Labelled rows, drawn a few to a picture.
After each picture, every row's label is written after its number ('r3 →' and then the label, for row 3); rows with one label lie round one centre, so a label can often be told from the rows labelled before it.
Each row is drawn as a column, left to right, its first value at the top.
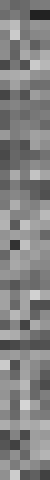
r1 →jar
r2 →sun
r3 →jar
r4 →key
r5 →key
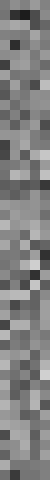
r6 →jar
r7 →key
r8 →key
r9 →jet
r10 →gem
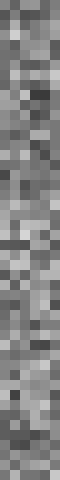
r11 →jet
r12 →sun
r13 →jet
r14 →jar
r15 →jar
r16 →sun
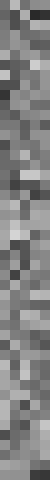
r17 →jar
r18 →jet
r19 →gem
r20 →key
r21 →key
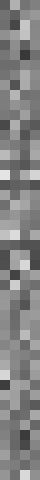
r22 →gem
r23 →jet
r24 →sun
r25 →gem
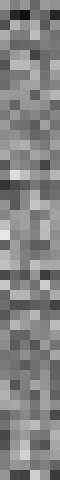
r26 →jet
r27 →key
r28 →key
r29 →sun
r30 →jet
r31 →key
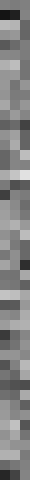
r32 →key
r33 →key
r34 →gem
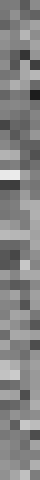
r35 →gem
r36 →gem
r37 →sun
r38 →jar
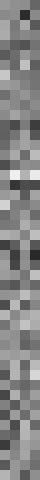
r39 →sun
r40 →gem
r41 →key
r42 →gem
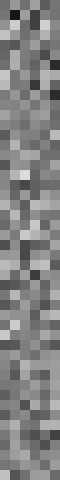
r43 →sun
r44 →key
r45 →gem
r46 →jet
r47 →sun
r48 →jar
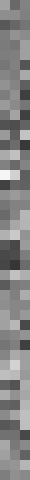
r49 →gem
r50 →gem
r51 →jar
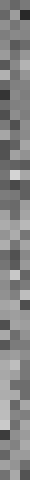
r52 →jar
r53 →gem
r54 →key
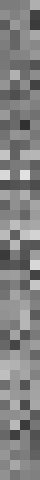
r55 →gem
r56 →jar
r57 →gem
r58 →jet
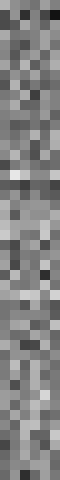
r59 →jet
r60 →gem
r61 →key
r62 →jar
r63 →jet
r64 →key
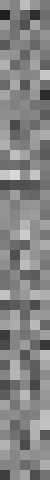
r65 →key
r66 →gem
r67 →jet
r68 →key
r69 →jar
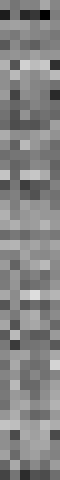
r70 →key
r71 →jar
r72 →key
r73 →key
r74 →key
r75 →jar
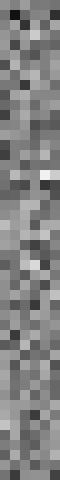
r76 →jar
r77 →key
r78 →jet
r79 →sun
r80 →gem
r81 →key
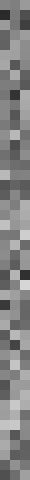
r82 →key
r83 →jar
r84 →jet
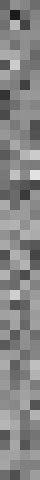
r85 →jar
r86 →key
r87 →jet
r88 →gem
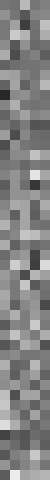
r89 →jar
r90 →sun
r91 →jet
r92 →gem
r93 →sun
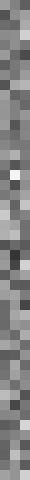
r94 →jet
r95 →gem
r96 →sun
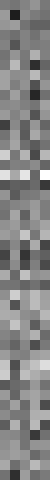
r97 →gem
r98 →key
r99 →gem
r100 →jar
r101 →gem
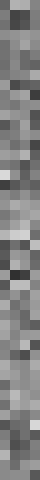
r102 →gem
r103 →jet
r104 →jet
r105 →jar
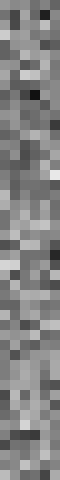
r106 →sun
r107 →jet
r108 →jar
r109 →jar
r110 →key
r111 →gem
